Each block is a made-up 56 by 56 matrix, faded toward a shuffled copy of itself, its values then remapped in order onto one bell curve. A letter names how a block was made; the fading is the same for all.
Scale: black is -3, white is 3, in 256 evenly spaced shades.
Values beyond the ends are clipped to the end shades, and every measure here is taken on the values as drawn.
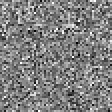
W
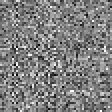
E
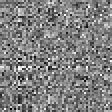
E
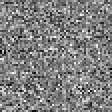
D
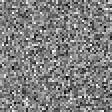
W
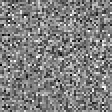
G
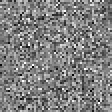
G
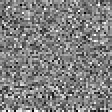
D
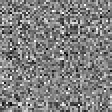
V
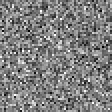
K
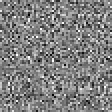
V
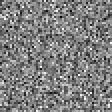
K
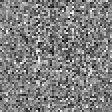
G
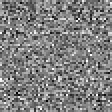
D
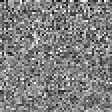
D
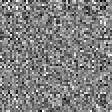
V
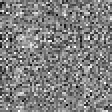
V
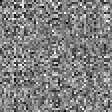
E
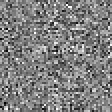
V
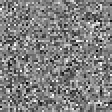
G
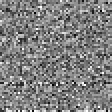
D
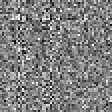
E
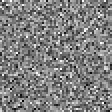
K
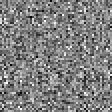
V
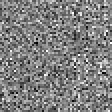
G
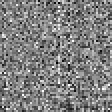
G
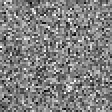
W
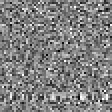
V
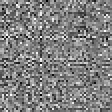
E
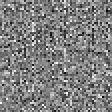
G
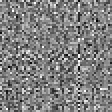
E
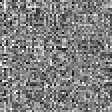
E
